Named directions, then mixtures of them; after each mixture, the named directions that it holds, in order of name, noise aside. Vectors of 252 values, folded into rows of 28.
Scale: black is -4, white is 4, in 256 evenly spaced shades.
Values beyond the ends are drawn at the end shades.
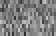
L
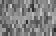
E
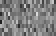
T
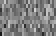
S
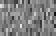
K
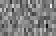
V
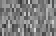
L, S, V.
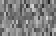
E, T.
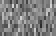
K, S, V.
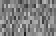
L, V.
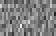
K, L, V.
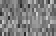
L, S, T.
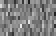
K, L.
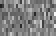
K.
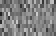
T.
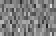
L, V.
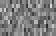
V.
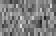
E, K, V.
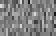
K, V.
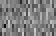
L, S, V.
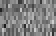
E, L, S.
